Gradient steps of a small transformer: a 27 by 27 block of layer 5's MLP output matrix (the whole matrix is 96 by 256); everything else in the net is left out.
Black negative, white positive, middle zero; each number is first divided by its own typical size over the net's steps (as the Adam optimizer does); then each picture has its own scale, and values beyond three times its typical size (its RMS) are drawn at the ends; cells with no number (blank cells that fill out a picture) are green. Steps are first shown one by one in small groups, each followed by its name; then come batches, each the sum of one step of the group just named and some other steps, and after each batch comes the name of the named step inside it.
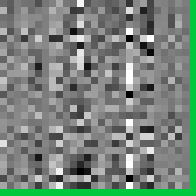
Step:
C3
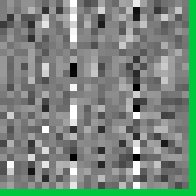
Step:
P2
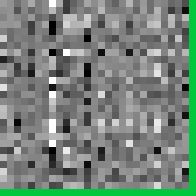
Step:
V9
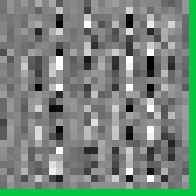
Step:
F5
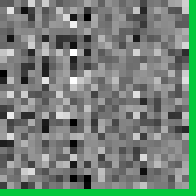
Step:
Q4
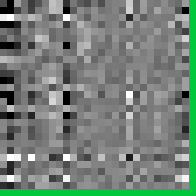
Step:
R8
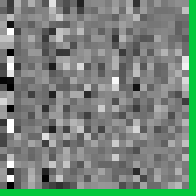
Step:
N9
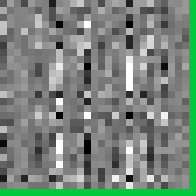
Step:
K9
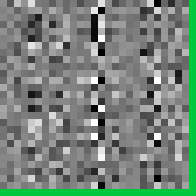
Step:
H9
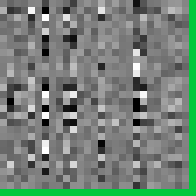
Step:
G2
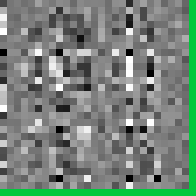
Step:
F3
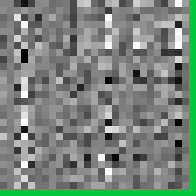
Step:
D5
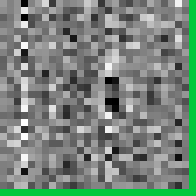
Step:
D5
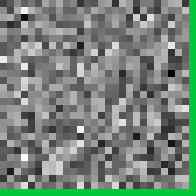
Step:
F5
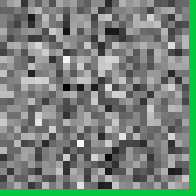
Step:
H9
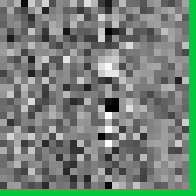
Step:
Q4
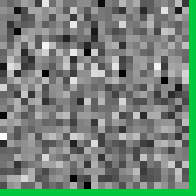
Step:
Q4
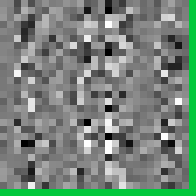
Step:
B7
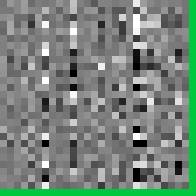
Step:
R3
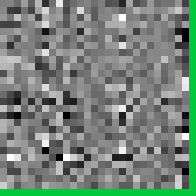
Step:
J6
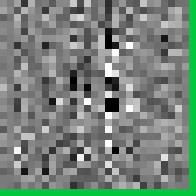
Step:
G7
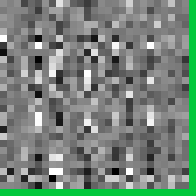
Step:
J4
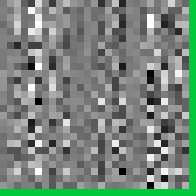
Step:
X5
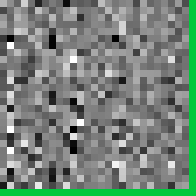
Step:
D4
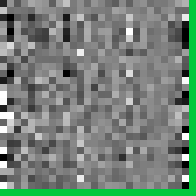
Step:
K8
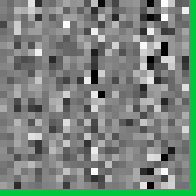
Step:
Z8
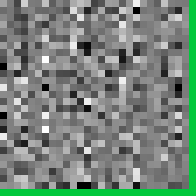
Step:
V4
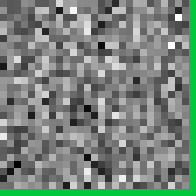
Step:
V4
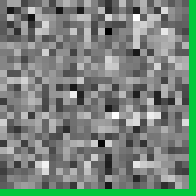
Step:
R3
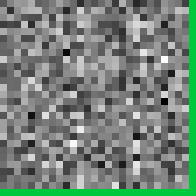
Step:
Z8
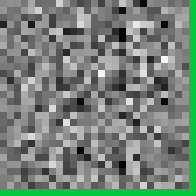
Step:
Z8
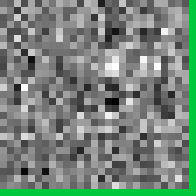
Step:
G7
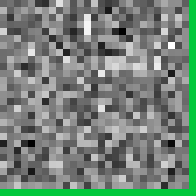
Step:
B7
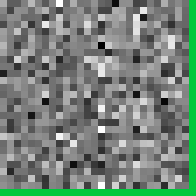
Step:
J6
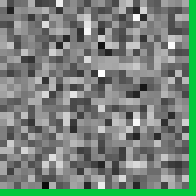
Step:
K8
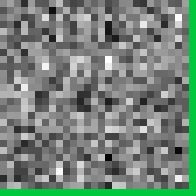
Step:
J4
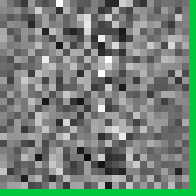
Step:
J4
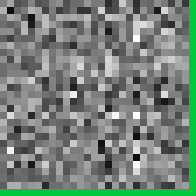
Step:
D4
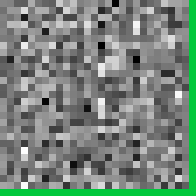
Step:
R3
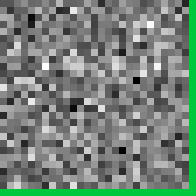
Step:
V4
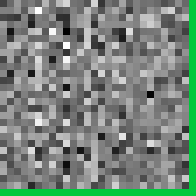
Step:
K8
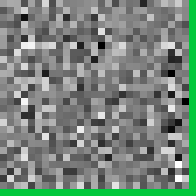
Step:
J4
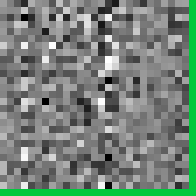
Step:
K8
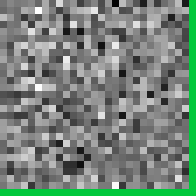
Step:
J6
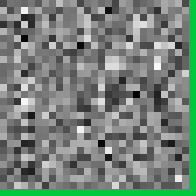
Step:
B7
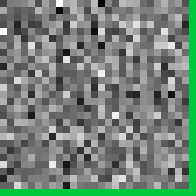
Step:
V4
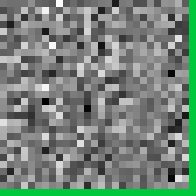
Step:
J6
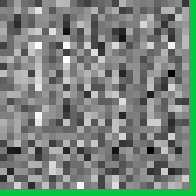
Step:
J4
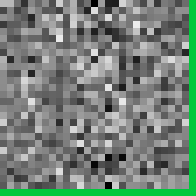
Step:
J4
